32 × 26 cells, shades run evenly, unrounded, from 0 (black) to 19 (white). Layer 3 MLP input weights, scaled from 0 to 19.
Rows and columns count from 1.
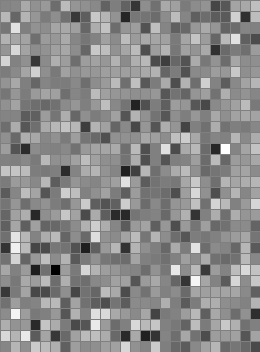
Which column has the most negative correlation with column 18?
21
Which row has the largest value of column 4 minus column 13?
2
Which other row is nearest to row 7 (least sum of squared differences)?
9
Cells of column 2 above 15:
6
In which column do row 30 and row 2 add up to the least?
8
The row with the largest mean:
4
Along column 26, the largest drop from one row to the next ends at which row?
29
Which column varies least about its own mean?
12
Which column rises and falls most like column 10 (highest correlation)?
11
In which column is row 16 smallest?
13
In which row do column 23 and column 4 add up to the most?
14
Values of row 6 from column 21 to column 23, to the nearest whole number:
9 11 8
